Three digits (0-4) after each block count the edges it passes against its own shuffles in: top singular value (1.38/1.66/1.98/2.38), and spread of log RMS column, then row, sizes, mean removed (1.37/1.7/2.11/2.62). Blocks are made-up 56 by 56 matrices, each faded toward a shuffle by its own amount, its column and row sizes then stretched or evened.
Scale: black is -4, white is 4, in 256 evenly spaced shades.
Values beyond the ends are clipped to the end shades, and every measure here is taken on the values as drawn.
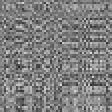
4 3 4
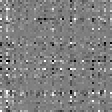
2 4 4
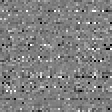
1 1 4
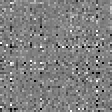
1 3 3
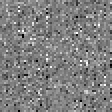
0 3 1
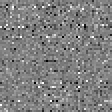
1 1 3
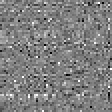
3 1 2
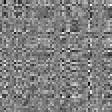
4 4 3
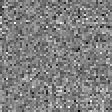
2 2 1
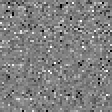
1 0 2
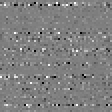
1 0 4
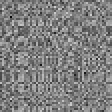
4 0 0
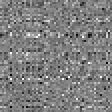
4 2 3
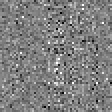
2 3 1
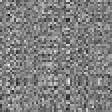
4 4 0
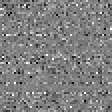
1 0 4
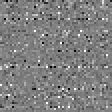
1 2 3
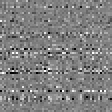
4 2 4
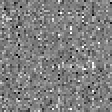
2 2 0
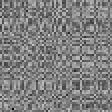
4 2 0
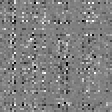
2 4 4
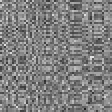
4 3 0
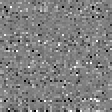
1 0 3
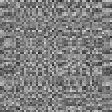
4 1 4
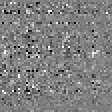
0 3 4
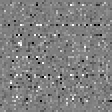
0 0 3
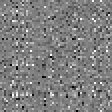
3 3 2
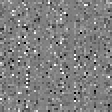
0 4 1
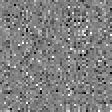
3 2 0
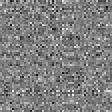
3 1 4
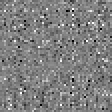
2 1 2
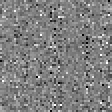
0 3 1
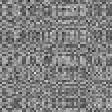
4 0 3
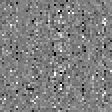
0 3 0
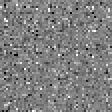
0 2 2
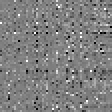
3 4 1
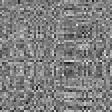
4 2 3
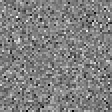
1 0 0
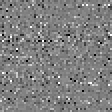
1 0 3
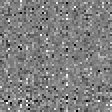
1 3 2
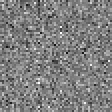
1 2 1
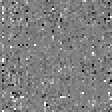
1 3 1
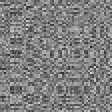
4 2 1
